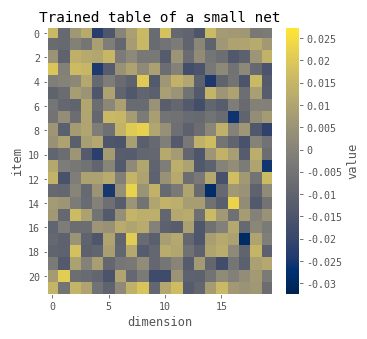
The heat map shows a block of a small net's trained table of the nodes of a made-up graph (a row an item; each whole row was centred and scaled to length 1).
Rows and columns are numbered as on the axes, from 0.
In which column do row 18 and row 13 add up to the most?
7
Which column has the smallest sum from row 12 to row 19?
1
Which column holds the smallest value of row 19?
15
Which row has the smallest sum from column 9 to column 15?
6
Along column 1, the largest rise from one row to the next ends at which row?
20
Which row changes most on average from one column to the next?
17
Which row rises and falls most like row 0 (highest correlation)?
21
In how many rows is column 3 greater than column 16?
11
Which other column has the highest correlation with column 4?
13
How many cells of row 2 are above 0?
10
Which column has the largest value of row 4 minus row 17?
8
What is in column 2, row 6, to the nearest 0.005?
-0.01
